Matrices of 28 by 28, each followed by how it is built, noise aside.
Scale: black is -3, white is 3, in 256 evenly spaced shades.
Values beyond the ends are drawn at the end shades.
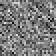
Toeplitz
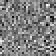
low rank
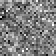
Toeplitz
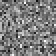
noise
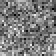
smooth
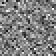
Toeplitz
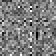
low rank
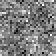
smooth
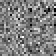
low rank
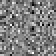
low rank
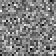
noise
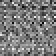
repeating columns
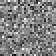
low rank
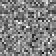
repeating columns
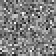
noise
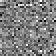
low rank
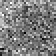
smooth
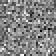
noise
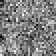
smooth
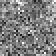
smooth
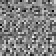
repeating columns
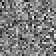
noise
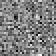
low rank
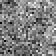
smooth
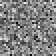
repeating columns
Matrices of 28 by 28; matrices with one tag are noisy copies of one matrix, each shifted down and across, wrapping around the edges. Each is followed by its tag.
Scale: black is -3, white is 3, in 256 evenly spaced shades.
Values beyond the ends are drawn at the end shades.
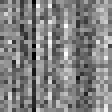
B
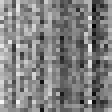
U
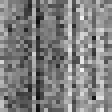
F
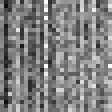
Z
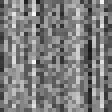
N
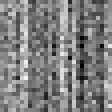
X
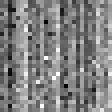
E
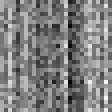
U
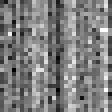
E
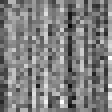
Z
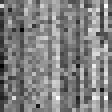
X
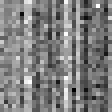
X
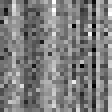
B
